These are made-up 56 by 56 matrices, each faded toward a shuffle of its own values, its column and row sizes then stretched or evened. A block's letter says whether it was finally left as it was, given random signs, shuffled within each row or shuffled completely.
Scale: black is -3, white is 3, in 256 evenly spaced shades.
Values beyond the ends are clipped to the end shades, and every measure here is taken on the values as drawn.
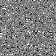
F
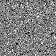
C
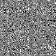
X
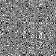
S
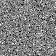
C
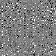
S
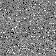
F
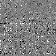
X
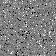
C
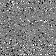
F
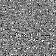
F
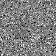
F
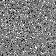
C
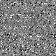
F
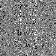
X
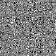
X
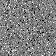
C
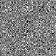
S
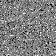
C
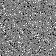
C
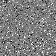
C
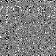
S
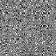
S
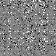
X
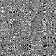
S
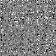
X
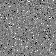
C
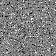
C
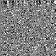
S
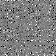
X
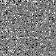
X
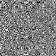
S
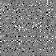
S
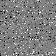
F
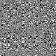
S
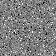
C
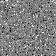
C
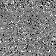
F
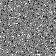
C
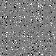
X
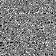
F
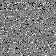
F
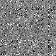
X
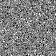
C
